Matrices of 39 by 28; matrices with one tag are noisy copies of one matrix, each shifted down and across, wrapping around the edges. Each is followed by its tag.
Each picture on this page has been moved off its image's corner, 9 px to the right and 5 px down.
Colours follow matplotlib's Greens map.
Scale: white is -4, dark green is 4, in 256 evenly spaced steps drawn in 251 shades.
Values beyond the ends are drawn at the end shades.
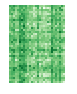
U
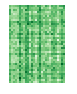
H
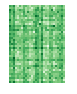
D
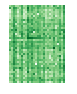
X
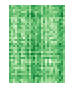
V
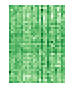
X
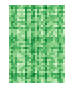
H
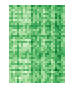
U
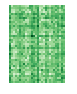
D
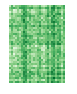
V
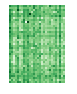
X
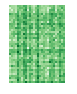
H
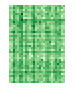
H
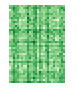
H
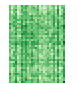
X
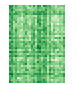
V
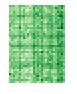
U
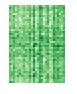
X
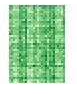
D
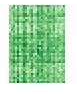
X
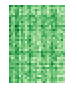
H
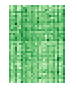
X
